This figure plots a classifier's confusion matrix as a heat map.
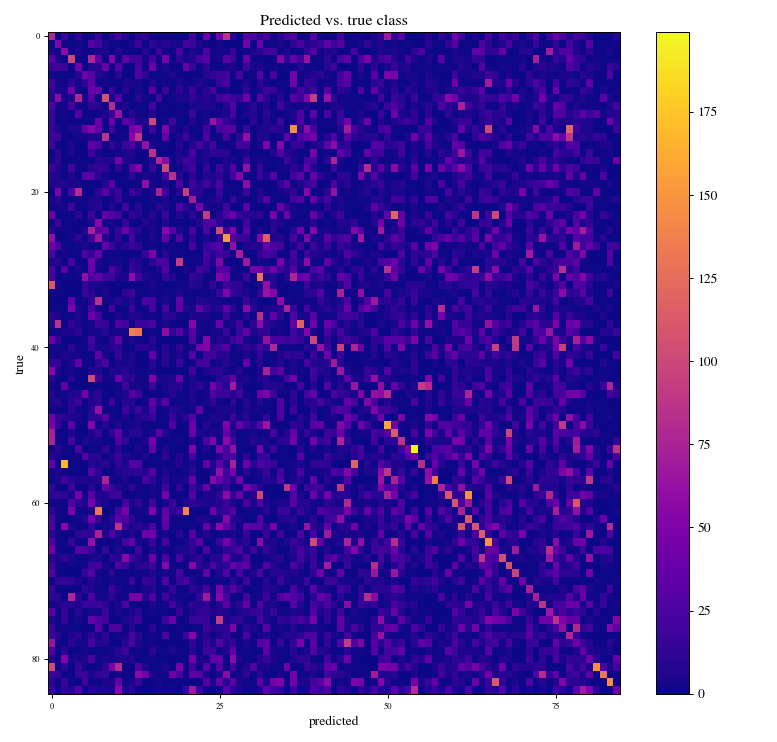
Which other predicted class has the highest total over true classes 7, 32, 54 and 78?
0
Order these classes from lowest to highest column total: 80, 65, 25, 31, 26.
80, 31, 25, 26, 65
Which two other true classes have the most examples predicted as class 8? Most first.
13, 57
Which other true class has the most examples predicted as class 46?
26
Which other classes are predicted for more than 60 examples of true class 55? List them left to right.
2, 27, 45
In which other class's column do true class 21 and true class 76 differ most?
78
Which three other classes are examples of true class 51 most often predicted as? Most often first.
68, 0, 56
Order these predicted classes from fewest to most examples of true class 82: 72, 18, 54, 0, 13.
54, 0, 72, 18, 13
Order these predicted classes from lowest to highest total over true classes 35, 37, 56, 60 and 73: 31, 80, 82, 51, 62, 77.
82, 51, 80, 31, 62, 77
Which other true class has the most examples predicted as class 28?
18
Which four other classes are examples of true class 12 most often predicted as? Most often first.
36, 77, 65, 44
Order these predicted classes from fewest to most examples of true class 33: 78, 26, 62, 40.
62, 78, 40, 26
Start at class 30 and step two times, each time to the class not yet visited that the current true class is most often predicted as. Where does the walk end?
61
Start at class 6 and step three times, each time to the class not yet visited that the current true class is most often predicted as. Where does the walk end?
69
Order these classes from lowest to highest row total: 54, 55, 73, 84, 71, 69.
71, 54, 69, 73, 84, 55
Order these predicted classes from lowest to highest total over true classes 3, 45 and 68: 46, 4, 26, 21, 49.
4, 46, 26, 21, 49
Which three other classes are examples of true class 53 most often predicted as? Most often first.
54, 84, 78
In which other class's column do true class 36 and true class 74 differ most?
31
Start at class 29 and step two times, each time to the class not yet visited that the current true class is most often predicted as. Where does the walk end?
14
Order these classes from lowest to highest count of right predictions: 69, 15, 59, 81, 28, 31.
28, 15, 69, 59, 31, 81
